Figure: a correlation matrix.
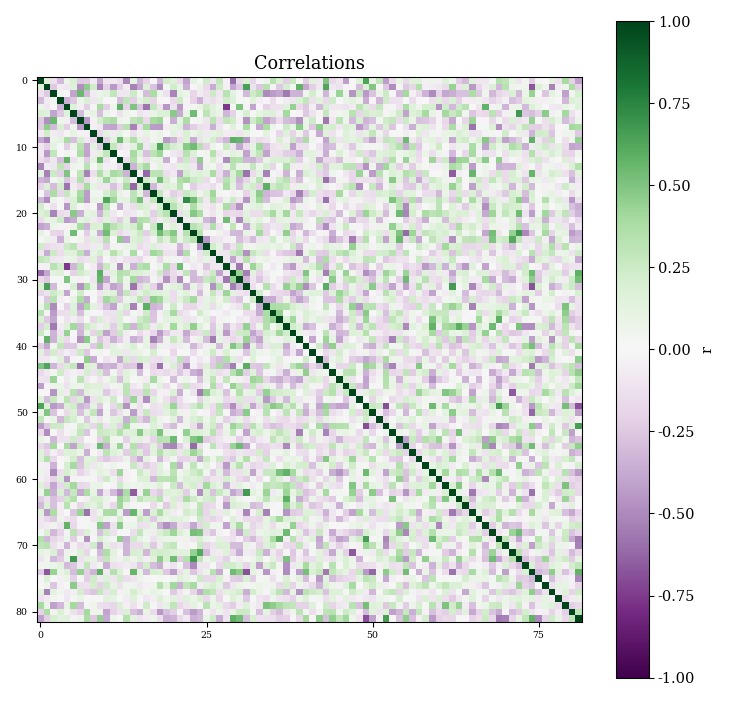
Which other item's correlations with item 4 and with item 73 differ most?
28
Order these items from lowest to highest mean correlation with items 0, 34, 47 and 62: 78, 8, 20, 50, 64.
78, 64, 8, 20, 50
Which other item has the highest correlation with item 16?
34
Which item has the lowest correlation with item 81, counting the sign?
49
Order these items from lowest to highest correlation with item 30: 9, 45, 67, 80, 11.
45, 11, 80, 67, 9
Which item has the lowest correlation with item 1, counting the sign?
74
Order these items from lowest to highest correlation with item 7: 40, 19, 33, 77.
33, 77, 19, 40
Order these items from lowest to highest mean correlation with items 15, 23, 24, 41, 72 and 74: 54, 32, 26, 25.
25, 32, 26, 54
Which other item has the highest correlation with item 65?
14
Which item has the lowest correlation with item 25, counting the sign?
24
